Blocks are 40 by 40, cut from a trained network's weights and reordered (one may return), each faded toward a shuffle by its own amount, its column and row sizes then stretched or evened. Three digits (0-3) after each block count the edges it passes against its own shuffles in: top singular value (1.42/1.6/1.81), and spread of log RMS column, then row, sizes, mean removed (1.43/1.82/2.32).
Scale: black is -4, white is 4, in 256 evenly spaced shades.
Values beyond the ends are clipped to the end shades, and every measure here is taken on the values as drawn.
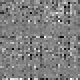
1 1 3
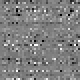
0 2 3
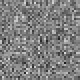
3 1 1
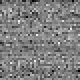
1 0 1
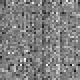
1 0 2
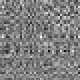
3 0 3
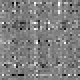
1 1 3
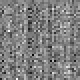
2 1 2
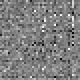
0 2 1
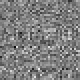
3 0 2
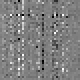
2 3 1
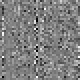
3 3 1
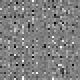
0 3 1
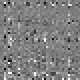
1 3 2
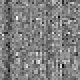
2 1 1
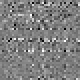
2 1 3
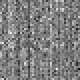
2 0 1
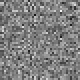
3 1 0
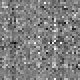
0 1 2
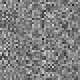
3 2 0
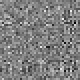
2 1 2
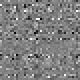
0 2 3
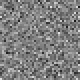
1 0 1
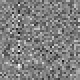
2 1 0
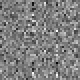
2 2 0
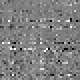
0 0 3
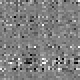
1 0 3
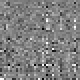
2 2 3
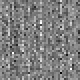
1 2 0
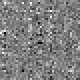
0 2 1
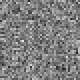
1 0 0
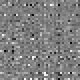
0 0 3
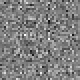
2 1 2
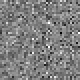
1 1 1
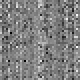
2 3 1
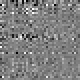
3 2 3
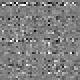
2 1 3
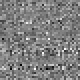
2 0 3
